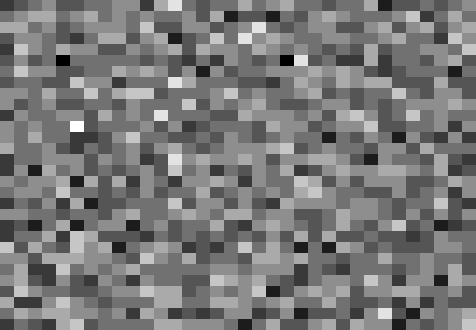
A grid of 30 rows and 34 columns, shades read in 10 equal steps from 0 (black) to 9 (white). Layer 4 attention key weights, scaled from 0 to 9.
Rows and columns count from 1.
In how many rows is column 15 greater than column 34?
12
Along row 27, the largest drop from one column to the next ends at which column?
20
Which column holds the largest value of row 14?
21
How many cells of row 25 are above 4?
12
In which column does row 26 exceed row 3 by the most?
16
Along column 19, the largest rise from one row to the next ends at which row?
3
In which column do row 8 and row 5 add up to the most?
13
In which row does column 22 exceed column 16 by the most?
6
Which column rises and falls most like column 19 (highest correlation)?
31
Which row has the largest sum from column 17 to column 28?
4
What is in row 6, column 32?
5
